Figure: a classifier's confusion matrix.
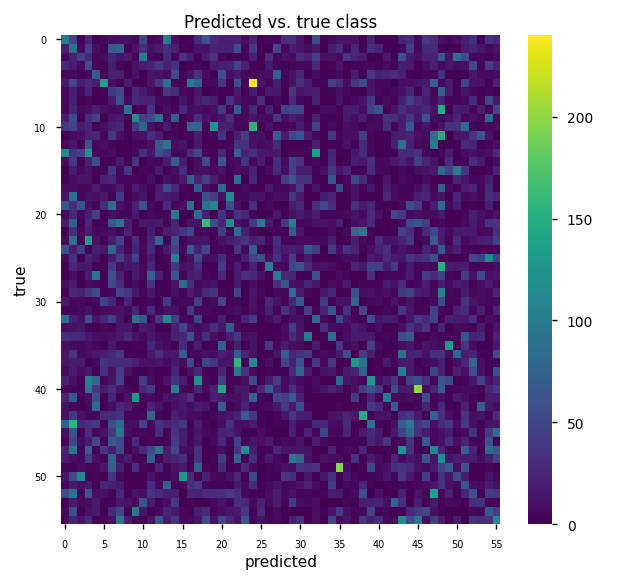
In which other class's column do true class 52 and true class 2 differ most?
47
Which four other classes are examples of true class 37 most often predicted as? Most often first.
22, 24, 38, 52
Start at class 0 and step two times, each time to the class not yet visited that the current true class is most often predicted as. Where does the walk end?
32
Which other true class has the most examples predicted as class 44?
45
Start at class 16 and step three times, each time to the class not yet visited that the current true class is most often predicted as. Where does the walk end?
43
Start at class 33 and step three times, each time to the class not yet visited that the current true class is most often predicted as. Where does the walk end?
1
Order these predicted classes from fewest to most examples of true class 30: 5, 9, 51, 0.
9, 0, 51, 5
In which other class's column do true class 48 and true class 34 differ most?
31
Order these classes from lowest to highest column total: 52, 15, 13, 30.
15, 52, 13, 30
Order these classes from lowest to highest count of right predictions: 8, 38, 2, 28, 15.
15, 2, 28, 38, 8
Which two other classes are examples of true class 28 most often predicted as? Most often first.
15, 6
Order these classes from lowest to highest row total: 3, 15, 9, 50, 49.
3, 15, 50, 49, 9
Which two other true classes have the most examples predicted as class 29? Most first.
21, 48
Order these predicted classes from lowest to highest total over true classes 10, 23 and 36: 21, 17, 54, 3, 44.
54, 21, 17, 44, 3
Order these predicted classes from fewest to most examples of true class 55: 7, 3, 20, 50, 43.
50, 3, 20, 7, 43
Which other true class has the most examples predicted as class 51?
10
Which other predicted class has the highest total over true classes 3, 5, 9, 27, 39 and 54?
24
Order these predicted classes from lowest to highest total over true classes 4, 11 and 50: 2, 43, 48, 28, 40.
40, 28, 43, 2, 48
